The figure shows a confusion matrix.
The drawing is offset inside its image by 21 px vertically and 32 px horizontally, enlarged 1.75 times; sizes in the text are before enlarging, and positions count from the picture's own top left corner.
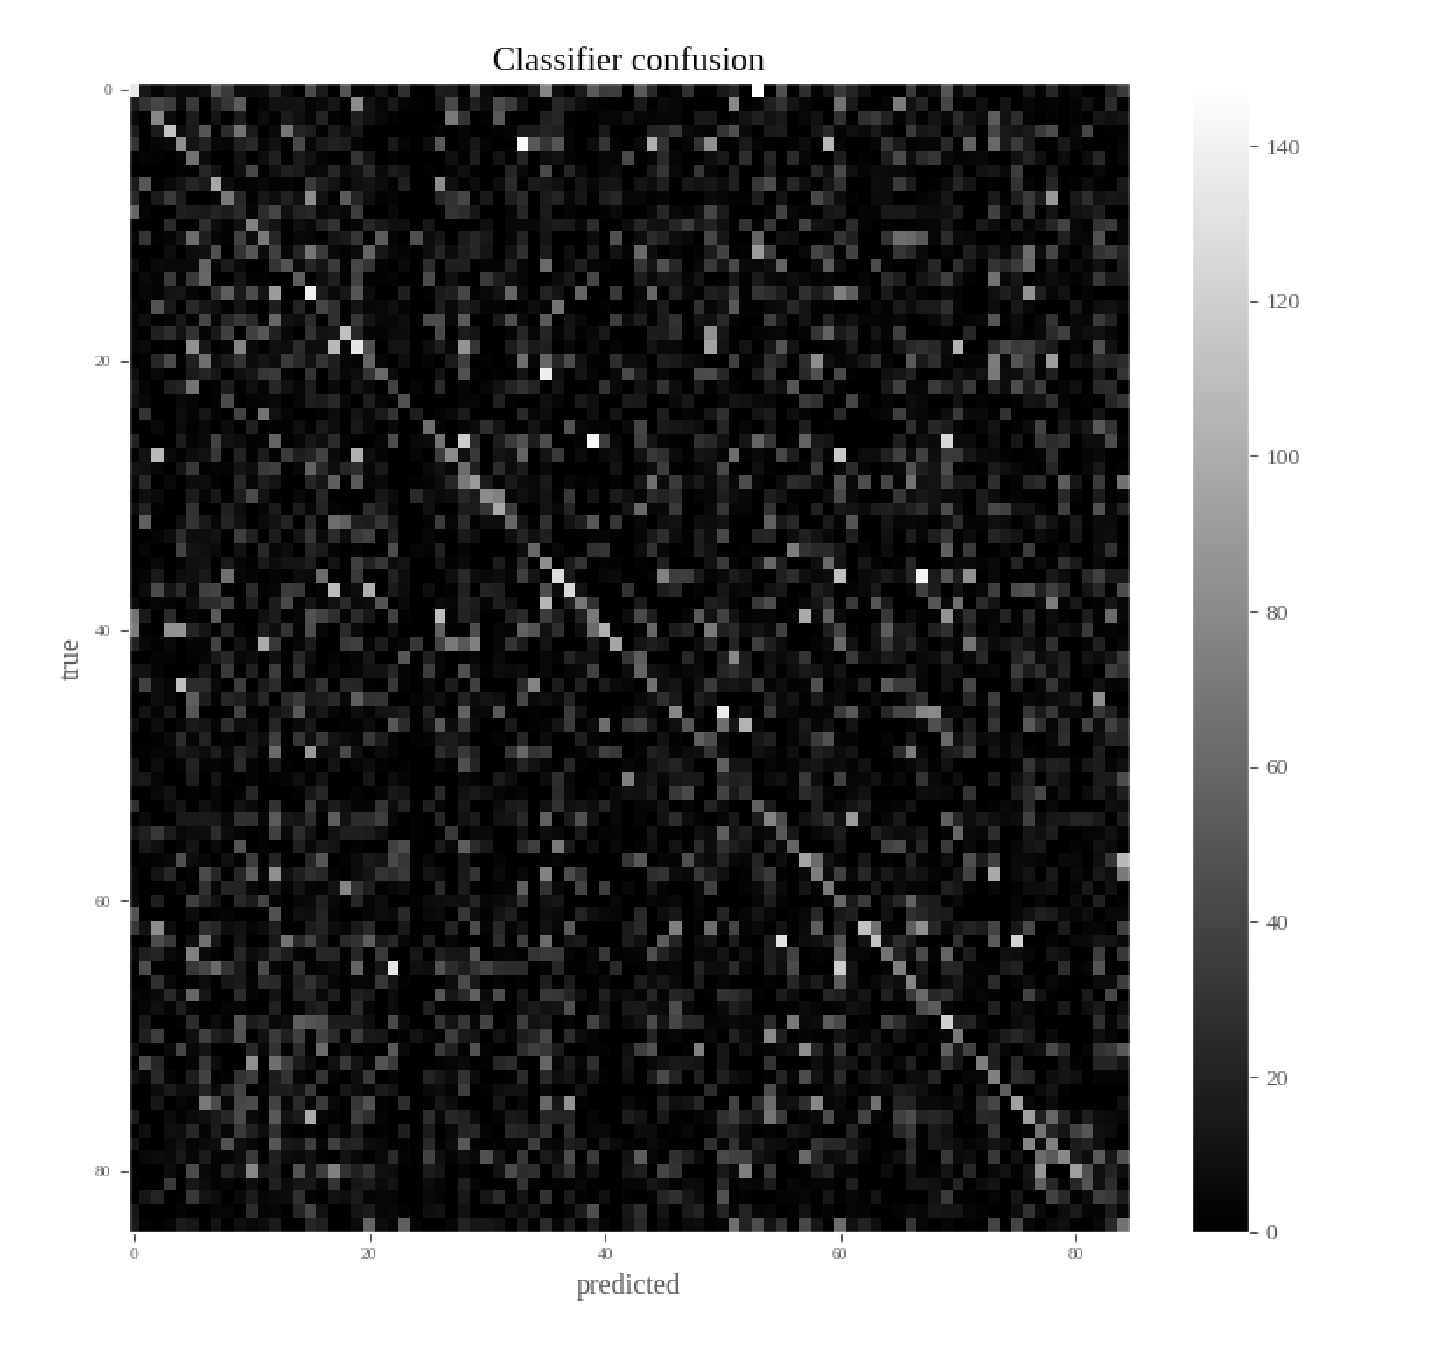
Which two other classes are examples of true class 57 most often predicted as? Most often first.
84, 58
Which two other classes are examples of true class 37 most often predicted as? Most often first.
17, 20
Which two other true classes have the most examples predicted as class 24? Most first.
11, 41
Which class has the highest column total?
35
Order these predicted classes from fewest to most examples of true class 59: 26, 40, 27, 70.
27, 70, 26, 40
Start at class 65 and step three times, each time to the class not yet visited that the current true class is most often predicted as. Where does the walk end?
42
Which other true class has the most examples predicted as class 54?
70
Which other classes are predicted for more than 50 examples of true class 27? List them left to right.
2, 19, 33, 51, 60
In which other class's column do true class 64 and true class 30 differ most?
31
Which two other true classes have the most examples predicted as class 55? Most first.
63, 13
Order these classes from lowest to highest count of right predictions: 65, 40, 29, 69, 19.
65, 29, 40, 69, 19
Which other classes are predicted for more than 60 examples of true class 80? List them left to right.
10, 17, 52, 77
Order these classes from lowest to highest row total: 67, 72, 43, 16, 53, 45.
53, 16, 43, 45, 72, 67
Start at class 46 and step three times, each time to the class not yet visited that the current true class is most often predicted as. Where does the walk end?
15
